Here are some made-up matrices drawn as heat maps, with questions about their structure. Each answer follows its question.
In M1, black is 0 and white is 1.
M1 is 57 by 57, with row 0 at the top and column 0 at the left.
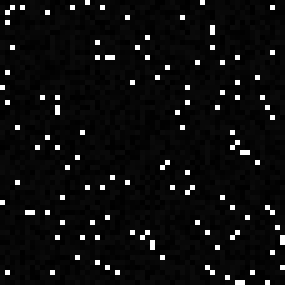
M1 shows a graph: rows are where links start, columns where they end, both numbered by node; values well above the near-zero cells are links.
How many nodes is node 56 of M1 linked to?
3
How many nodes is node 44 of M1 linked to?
3
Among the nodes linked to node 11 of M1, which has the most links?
node 47
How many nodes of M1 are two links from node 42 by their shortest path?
6
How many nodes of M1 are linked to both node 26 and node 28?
0
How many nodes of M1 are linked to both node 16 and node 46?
2
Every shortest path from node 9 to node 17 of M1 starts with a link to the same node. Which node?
node 2
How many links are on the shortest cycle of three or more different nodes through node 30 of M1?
7
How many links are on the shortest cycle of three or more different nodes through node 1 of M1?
5
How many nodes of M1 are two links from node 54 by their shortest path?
7
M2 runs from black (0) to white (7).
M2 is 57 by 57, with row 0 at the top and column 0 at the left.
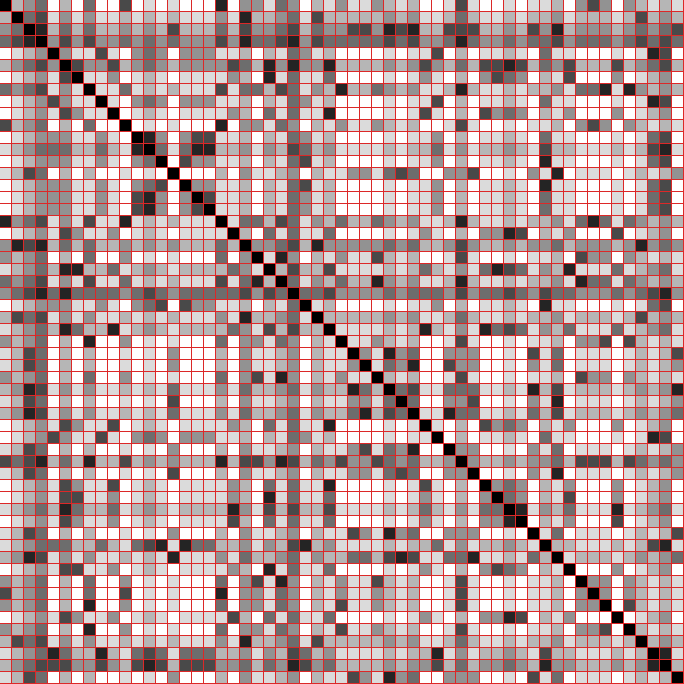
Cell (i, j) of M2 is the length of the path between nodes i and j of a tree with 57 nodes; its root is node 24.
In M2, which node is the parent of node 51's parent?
5
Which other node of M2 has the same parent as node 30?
37
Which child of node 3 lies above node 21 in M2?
38
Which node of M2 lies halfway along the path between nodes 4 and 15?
55
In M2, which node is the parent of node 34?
2
